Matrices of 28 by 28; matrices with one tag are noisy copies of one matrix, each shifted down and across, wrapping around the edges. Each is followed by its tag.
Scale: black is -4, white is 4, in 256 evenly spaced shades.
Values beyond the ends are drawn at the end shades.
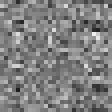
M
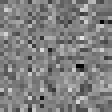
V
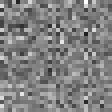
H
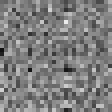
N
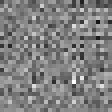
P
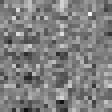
M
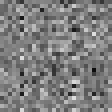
V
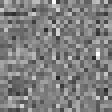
P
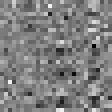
M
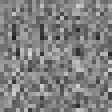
N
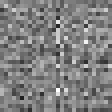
H
